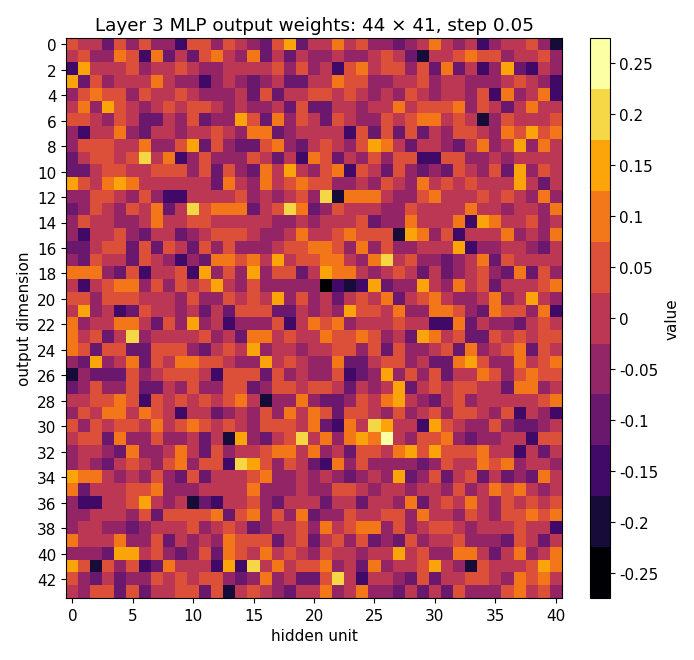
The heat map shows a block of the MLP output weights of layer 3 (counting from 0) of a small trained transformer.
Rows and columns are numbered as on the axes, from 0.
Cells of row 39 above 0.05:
3
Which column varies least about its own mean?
8
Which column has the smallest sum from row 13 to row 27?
6
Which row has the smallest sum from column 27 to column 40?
0
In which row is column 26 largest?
31
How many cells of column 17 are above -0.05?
27
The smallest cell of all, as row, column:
19, 21
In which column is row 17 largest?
26
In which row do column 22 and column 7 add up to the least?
12
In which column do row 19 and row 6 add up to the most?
29
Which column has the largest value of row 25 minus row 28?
16
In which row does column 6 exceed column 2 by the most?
36
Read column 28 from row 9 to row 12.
0.05 -0.05 -0.05 -0.05
